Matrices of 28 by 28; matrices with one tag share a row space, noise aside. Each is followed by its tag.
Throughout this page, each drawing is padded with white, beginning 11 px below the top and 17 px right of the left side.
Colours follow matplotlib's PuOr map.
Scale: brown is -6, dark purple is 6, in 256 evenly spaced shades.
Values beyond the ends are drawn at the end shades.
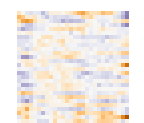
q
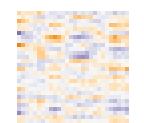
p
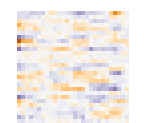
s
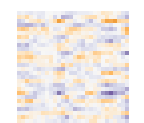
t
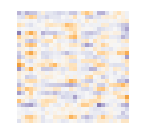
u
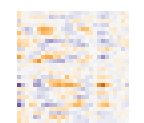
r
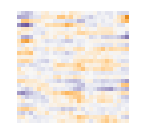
q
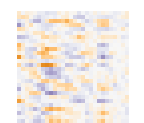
r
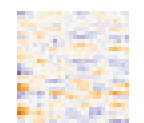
p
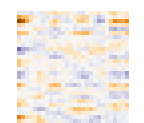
p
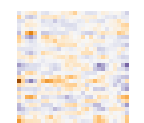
u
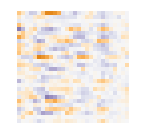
r
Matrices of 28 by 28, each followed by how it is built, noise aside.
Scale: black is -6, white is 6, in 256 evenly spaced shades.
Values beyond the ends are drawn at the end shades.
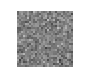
noise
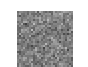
noise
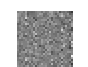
uneven columns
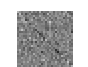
diagonal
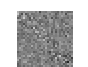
banded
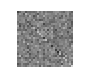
diagonal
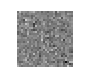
banded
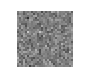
noise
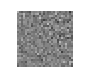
upper triangular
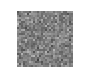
noise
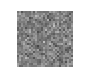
noise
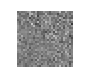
upper triangular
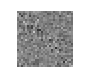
banded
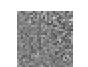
upper triangular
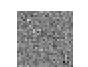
banded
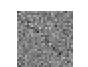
diagonal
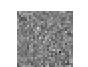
banded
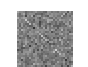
diagonal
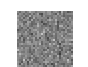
noise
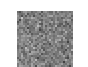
noise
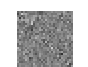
banded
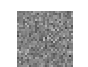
noise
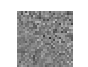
upper triangular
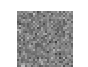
noise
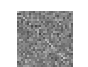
diagonal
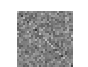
diagonal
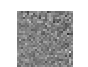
upper triangular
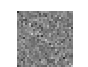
diagonal
